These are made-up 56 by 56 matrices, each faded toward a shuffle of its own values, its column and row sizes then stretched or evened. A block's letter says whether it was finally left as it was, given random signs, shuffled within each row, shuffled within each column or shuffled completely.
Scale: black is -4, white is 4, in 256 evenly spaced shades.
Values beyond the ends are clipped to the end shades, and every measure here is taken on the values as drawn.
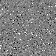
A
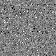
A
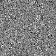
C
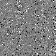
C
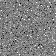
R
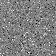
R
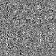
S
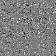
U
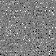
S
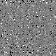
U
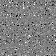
A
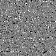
A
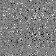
U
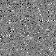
U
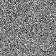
C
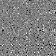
S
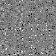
S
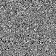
A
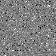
A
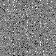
C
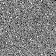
R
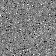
R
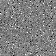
C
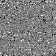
A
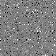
S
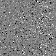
C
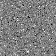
R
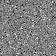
R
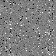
C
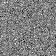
R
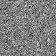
C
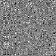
S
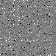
U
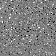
A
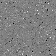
R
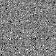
U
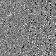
C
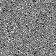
R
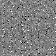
C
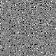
S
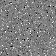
R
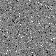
R
